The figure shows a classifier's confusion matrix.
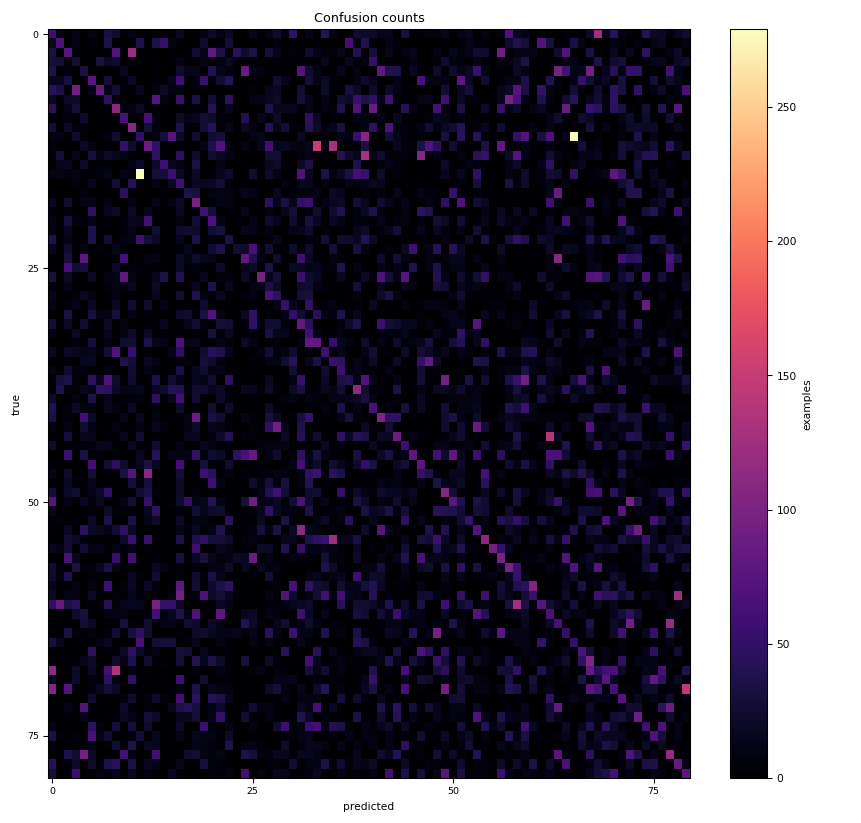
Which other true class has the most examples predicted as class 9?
26
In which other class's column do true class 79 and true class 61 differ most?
58
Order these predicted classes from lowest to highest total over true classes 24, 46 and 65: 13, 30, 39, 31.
30, 13, 39, 31
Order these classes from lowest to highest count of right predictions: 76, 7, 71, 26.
76, 7, 71, 26
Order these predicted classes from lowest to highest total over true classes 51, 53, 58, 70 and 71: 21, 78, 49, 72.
78, 72, 21, 49
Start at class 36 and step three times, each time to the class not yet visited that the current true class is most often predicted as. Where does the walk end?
5
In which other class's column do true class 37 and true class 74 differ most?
49
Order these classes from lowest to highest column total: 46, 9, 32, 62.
9, 46, 62, 32
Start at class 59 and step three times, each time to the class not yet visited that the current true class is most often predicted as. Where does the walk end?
64
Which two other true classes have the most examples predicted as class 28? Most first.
42, 49
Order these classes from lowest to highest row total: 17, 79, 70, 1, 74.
17, 1, 79, 74, 70
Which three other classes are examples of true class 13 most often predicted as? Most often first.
39, 46, 58
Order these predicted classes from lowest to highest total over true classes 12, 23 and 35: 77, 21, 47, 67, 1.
1, 67, 77, 21, 47
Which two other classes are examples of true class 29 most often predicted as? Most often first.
74, 32
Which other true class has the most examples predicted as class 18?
41
